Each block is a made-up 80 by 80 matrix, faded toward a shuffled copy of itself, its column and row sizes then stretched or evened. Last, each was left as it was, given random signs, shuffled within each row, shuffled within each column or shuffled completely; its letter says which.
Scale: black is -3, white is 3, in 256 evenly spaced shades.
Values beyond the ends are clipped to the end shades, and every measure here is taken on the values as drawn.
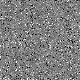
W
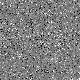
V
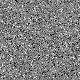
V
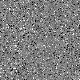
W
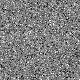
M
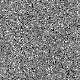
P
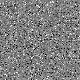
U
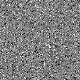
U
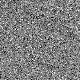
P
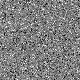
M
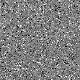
U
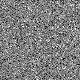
W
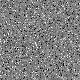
M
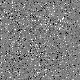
W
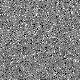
W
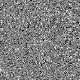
U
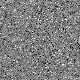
P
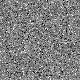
M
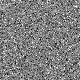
M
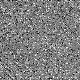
V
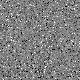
V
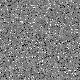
V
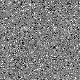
U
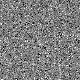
W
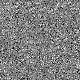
V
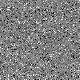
W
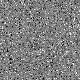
V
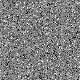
P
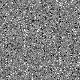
P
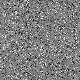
P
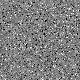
V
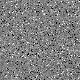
V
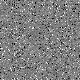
W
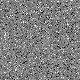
P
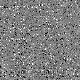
U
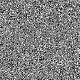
W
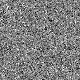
V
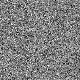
P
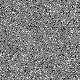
V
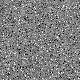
M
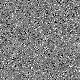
M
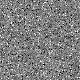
P
